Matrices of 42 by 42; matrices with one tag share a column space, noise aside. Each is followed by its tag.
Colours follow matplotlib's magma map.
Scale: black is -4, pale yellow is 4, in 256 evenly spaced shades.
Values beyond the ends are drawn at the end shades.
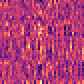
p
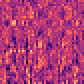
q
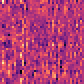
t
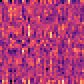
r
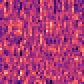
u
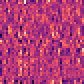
r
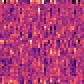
r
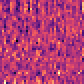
u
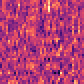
u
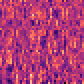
q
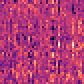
t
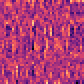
p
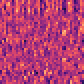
u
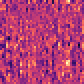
t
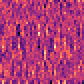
p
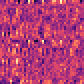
r
